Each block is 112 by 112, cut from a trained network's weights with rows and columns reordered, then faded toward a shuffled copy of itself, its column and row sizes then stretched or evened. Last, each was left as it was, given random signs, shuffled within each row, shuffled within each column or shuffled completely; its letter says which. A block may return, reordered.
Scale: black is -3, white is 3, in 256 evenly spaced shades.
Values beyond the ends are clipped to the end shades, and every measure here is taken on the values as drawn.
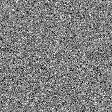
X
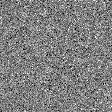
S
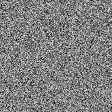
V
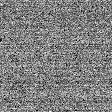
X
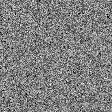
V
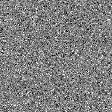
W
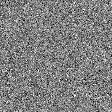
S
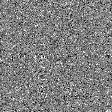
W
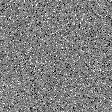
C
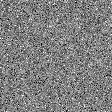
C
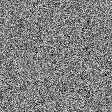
V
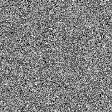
S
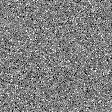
C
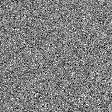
X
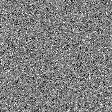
X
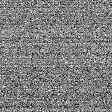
W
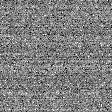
X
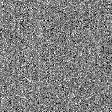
W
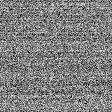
W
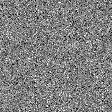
V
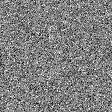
C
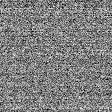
X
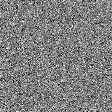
S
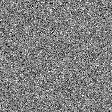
X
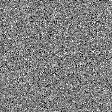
S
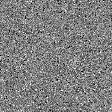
S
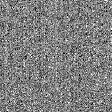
W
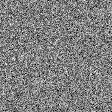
V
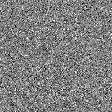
W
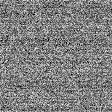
W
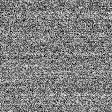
X
